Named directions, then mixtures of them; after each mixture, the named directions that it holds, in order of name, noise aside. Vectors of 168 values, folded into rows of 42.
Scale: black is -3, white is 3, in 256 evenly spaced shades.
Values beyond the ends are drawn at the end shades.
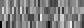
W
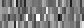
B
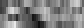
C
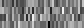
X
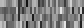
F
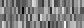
F, X.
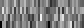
W.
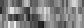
C.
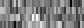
B, C, F.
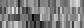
C, F, W.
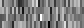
F, W, X.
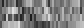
B, C, X.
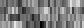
C, F, X.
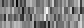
B, C, X.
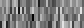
F, W.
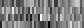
C, W, X.
